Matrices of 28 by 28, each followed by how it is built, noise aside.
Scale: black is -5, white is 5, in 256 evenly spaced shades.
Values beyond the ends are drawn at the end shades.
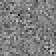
banded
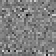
uneven rows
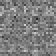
blocks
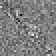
banded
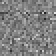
uneven rows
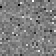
sparse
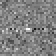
uneven rows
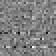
uneven rows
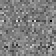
uneven rows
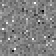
sparse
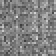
blocks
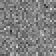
blocks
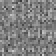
blocks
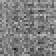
blocks
